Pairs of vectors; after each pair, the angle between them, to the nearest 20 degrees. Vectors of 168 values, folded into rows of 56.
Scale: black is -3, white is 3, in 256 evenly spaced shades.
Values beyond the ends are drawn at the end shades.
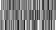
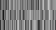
140 degrees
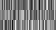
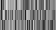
100 degrees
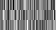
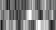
100 degrees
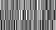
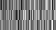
120 degrees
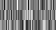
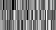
100 degrees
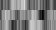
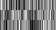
120 degrees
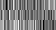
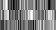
140 degrees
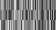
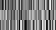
120 degrees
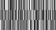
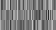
60 degrees
